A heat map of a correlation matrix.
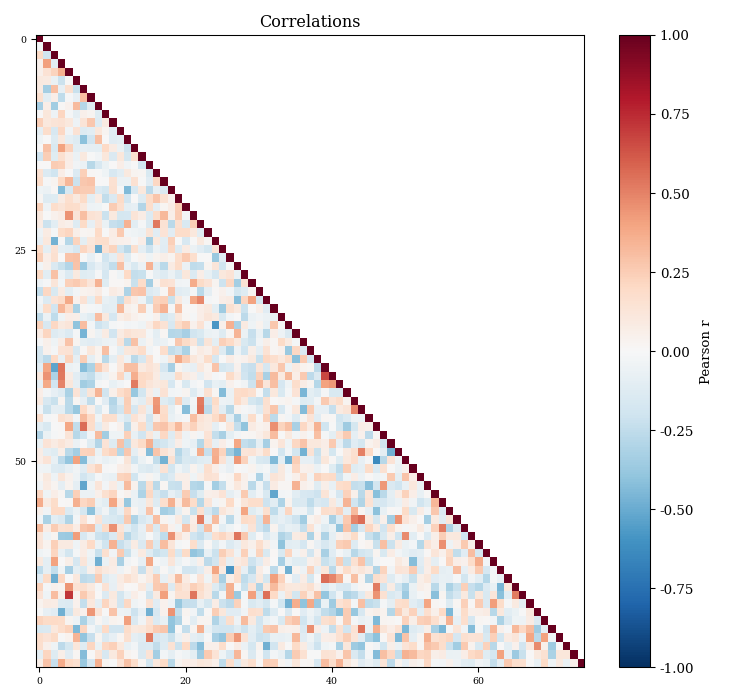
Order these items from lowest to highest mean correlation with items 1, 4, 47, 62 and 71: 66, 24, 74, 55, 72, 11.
24, 72, 11, 55, 74, 66
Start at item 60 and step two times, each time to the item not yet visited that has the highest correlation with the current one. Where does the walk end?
58
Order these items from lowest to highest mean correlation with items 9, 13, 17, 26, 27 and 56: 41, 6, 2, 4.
6, 2, 4, 41
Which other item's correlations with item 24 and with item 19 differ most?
34
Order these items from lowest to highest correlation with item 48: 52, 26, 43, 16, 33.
16, 43, 26, 33, 52
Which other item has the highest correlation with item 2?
62
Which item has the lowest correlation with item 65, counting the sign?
63
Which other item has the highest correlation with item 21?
66
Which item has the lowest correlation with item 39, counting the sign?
2
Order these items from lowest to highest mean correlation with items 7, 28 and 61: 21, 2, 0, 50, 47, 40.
40, 21, 47, 50, 0, 2
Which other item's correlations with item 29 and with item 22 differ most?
43
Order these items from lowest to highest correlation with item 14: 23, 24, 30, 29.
23, 24, 29, 30
